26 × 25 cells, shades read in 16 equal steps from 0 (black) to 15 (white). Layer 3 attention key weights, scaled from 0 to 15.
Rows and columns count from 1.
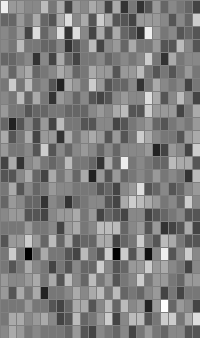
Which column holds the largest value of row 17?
10
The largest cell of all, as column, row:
21, 24
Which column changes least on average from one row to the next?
11
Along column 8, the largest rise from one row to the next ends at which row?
8
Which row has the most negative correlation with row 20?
23
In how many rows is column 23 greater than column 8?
12
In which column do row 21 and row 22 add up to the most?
18
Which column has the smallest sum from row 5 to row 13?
7
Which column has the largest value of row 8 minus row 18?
19
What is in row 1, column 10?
9
